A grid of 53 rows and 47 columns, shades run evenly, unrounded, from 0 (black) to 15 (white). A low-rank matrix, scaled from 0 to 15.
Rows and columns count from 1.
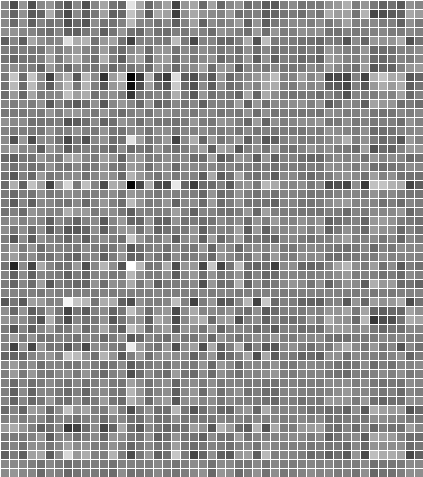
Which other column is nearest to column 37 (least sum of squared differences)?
6
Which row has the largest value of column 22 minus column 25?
30
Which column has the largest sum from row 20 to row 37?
15
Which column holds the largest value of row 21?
20
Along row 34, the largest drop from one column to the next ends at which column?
29
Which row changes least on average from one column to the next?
33
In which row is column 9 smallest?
48
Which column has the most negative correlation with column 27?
23
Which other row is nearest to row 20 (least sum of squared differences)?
22
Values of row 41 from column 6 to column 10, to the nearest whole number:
8 8 7 7 8
